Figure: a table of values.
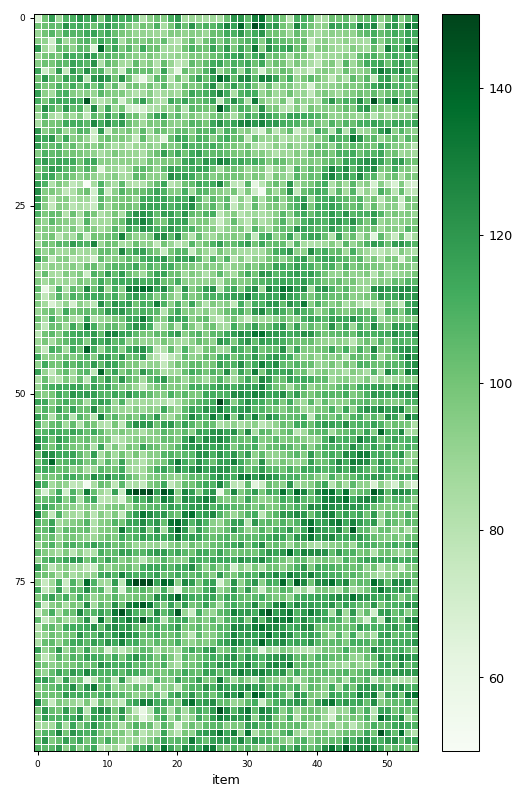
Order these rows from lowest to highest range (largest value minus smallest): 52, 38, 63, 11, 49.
52, 49, 38, 11, 63
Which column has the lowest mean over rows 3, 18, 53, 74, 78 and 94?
2
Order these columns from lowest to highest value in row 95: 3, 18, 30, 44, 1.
44, 1, 18, 3, 30
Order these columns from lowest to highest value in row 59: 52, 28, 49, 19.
52, 19, 49, 28
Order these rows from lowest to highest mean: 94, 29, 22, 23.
22, 23, 29, 94
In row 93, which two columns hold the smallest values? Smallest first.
15, 42
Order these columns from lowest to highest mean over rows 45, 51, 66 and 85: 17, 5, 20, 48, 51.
20, 17, 5, 51, 48
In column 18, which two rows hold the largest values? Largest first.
63, 75
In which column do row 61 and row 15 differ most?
32
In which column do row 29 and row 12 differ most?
26
